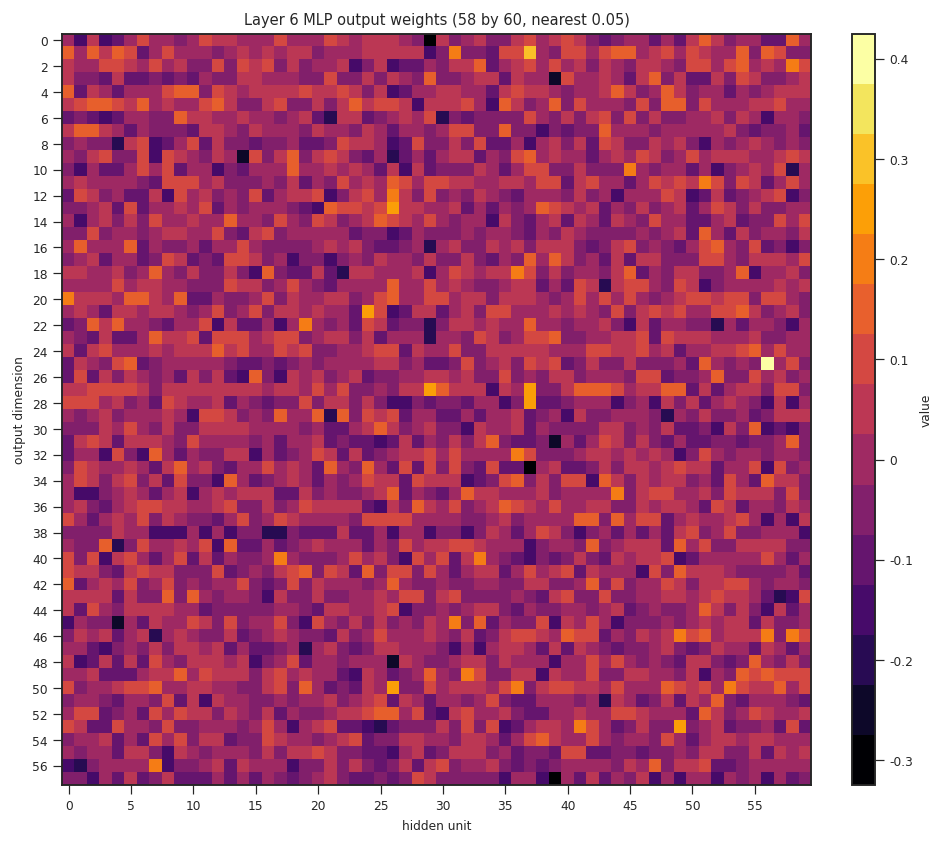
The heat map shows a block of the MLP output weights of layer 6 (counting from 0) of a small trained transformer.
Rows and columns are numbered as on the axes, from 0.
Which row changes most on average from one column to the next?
33
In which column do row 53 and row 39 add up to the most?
49
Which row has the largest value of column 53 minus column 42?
34
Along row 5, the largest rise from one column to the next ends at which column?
35
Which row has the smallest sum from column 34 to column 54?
57
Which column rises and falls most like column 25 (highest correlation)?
24
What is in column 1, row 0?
-0.15
